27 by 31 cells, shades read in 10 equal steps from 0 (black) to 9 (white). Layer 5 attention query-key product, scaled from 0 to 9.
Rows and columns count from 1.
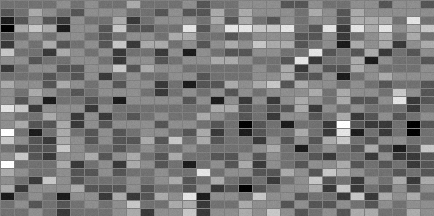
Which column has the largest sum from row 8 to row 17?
1
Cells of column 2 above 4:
10
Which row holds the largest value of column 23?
7
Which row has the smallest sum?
16
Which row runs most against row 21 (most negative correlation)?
25
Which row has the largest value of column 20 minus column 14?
11
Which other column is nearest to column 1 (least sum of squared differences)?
5
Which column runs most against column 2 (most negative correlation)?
23
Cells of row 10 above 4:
13
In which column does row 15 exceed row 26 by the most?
15
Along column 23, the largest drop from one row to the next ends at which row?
8
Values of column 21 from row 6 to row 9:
6 4 3 6
